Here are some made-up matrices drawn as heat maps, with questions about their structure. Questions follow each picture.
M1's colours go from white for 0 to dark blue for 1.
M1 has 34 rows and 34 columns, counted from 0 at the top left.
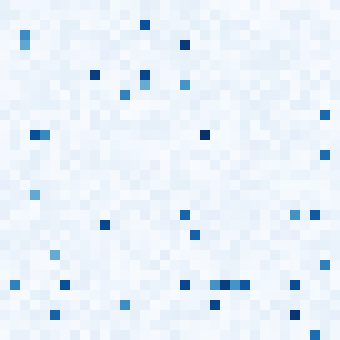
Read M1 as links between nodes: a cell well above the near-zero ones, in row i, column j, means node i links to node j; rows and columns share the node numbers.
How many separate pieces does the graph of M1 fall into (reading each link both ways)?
6
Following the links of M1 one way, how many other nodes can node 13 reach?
6
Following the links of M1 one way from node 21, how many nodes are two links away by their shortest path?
1
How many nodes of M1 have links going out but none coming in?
10
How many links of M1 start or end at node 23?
2
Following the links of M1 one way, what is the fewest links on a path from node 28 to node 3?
3
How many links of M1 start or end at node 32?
3
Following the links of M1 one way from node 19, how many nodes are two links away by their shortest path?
1
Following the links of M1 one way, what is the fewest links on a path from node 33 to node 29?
2
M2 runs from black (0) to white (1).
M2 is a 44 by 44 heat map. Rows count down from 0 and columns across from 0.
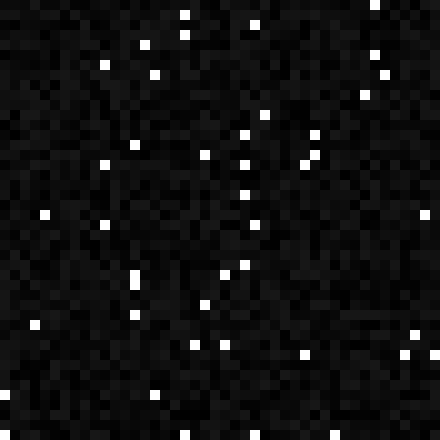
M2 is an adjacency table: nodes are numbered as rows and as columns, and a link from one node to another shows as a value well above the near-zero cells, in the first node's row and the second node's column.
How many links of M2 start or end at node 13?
6
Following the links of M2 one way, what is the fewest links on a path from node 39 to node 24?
4
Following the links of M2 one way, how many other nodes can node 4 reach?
4
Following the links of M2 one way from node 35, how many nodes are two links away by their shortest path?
5
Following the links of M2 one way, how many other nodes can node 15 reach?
4
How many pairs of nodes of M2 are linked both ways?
1
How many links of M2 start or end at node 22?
4
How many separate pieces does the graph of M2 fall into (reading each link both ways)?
7
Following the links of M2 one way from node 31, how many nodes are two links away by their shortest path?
1
